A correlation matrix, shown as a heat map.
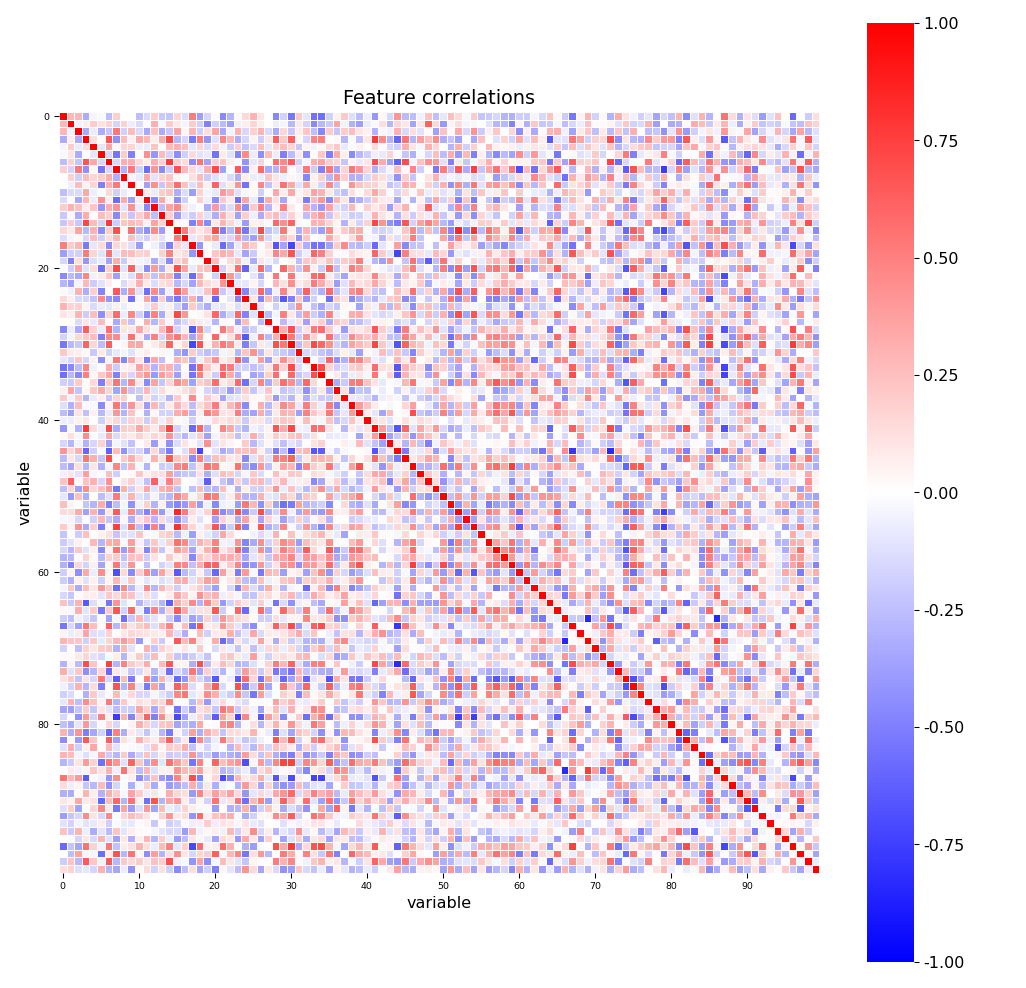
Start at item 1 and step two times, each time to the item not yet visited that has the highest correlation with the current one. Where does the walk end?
12
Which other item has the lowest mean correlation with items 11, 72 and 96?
44
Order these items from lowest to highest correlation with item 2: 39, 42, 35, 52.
42, 39, 35, 52
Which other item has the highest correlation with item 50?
59
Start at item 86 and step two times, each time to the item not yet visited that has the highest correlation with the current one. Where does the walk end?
15
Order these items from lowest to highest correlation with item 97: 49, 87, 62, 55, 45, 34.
62, 49, 34, 55, 87, 45
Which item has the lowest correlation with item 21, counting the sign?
87
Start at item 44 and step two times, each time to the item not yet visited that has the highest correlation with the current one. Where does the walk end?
17
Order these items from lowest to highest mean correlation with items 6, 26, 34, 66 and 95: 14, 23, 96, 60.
23, 60, 14, 96
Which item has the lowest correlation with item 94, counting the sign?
83
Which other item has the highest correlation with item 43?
19
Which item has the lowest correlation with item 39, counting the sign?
74
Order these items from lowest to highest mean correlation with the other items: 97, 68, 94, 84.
84, 94, 68, 97
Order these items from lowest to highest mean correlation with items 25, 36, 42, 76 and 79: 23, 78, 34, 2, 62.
23, 2, 78, 34, 62
